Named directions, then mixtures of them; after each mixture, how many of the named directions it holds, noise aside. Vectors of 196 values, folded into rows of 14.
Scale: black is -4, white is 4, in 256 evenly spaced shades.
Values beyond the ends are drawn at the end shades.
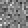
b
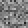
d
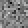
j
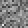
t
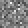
one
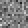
one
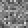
one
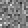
one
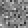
two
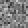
two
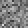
one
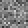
four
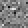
three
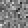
four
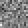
three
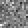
three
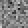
one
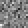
four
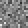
two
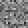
one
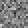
four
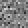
four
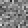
three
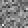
one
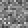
two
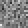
three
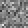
three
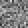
three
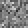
three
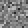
three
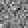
four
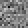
three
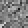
three
